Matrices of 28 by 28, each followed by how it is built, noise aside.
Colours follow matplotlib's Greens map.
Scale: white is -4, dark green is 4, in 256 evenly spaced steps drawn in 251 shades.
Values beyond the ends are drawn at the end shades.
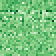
uneven rows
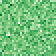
noise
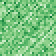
Hankel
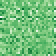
low rank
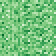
repeating rows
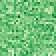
blocks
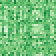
blocks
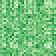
blocks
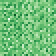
repeating rows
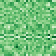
low rank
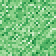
Hankel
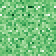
uneven rows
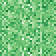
repeating rows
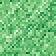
Hankel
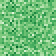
repeating rows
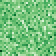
noise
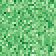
repeating rows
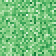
repeating rows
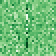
uneven columns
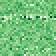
uneven rows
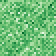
Hankel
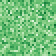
noise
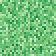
noise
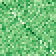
diagonal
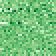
uneven rows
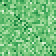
diagonal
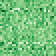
uneven rows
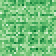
blocks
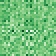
low rank
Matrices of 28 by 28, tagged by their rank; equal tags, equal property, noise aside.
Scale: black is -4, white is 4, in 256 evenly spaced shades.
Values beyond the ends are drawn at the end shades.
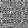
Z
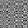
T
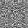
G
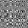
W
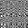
W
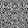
Z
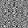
Z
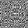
Z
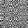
W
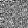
Z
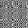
T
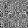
G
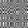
T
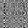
W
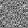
G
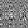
W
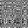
Z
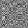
W
